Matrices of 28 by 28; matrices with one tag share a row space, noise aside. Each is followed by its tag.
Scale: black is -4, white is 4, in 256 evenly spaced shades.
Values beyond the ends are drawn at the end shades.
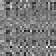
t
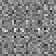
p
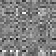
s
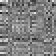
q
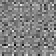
p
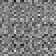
p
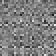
p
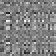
t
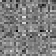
s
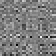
s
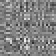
t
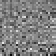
s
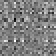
p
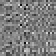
t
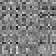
s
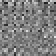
p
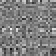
s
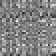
s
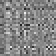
t
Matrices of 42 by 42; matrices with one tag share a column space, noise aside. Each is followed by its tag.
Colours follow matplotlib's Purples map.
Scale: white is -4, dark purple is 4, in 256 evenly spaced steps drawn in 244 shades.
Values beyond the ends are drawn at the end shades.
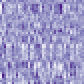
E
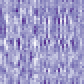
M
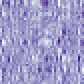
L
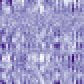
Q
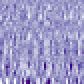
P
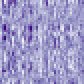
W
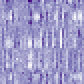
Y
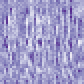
M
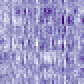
M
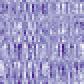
E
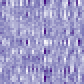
L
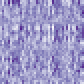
W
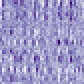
L
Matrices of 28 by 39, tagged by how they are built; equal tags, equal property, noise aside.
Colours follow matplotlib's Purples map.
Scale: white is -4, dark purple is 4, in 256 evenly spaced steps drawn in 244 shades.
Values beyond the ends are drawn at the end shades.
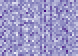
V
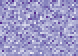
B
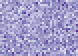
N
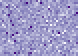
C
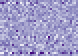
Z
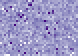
C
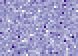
C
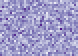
N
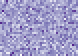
B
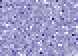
C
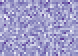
B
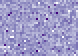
C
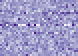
Z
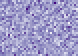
N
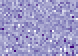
C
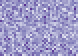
B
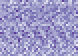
B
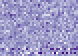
Z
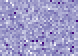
C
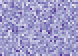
B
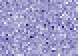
C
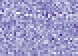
Z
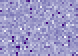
C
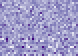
Z
